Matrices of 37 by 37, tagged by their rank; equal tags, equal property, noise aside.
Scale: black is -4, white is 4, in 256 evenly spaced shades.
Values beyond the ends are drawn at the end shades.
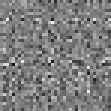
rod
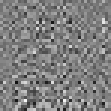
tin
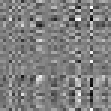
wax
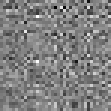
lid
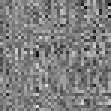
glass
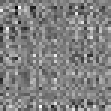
lid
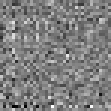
glass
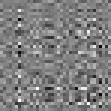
tin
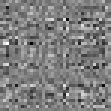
lid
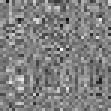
glass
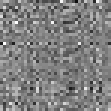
lid
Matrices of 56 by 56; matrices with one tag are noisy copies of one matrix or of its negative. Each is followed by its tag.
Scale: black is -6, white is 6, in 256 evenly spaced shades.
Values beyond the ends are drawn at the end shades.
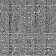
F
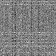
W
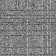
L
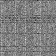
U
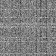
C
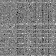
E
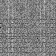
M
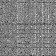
E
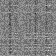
F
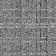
C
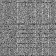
E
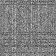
W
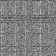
U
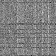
E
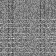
M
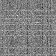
L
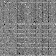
E
